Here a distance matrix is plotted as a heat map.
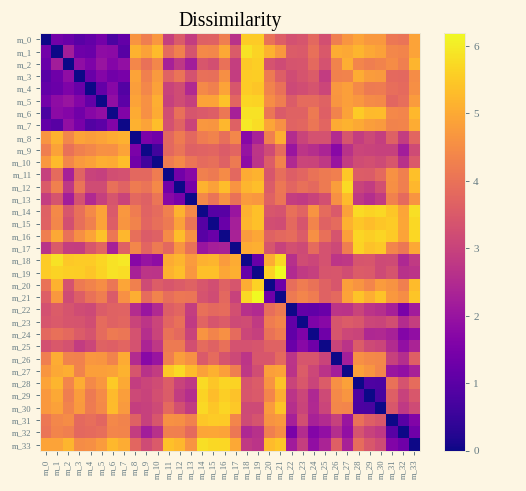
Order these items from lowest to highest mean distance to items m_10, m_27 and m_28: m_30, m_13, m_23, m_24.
m_30, m_24, m_23, m_13
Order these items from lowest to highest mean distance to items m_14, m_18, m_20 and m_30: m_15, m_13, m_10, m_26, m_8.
m_10, m_8, m_26, m_15, m_13
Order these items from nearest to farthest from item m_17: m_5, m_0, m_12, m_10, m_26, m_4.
m_0, m_26, m_4, m_5, m_10, m_12
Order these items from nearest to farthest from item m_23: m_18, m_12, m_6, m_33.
m_33, m_18, m_6, m_12
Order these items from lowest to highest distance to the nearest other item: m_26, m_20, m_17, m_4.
m_4, m_20, m_26, m_17
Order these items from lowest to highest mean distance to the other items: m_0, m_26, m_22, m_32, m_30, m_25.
m_22, m_25, m_32, m_0, m_26, m_30
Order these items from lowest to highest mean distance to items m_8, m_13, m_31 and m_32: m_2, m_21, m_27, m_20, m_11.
m_27, m_11, m_2, m_20, m_21
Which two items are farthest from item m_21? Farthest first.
m_19, m_18
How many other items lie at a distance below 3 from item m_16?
3
